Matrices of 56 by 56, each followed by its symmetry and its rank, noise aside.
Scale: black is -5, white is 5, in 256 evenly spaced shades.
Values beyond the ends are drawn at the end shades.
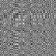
symmetric, rank three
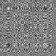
symmetric, rank three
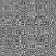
no symmetry, rank five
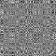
symmetric, rank three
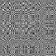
symmetric, rank four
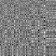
no symmetry, rank four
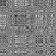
symmetric, rank three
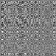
no symmetry, rank three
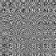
no symmetry, rank four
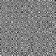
antisymmetric, rank four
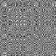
symmetric, rank three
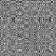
no symmetry, rank four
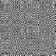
antisymmetric, rank four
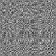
symmetric, rank five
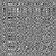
antisymmetric, rank four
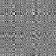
no symmetry, rank three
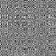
no symmetry, rank four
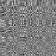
no symmetry, rank three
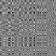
no symmetry, rank three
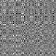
no symmetry, rank three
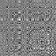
symmetric, rank five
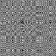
symmetric, rank three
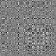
symmetric, rank three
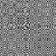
symmetric, rank three
